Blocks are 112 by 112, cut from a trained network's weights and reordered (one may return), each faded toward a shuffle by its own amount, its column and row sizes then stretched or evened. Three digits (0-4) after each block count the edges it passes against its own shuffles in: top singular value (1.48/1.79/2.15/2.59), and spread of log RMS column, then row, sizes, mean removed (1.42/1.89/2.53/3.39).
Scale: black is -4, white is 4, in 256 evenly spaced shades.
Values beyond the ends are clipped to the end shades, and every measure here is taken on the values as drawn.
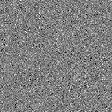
2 1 0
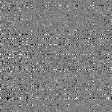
3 3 4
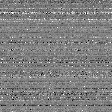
3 0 4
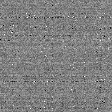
1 2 2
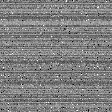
4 0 0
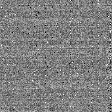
1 3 0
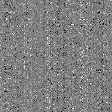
1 2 1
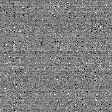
1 2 1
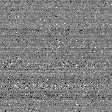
2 0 2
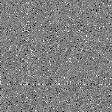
1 2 2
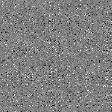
0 2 2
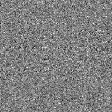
1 0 2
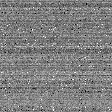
3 0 2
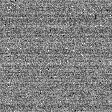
2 1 0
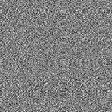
4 0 2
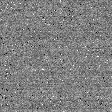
0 0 1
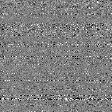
0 2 4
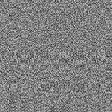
3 0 1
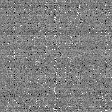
1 2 1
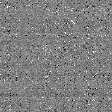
0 2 1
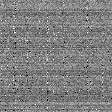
3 2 0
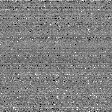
2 0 3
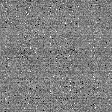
1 2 0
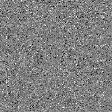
1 1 1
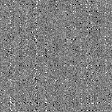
1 3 2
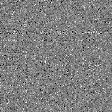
1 1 1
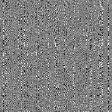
2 4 1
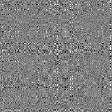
3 3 3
